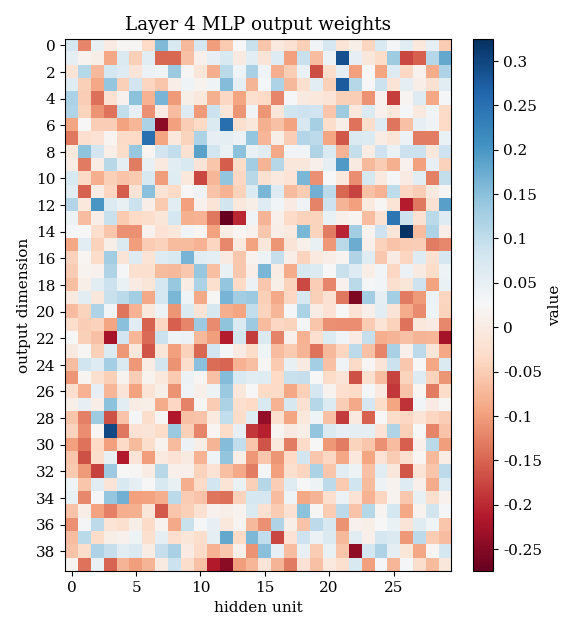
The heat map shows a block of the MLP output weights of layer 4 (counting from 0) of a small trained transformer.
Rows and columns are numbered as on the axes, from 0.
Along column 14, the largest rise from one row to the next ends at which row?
37
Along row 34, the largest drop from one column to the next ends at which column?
5
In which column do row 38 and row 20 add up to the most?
2
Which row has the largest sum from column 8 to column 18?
8
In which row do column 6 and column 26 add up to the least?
21
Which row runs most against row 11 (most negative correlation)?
15
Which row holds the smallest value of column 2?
32
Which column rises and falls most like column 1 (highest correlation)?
23
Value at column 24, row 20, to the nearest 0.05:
0.05
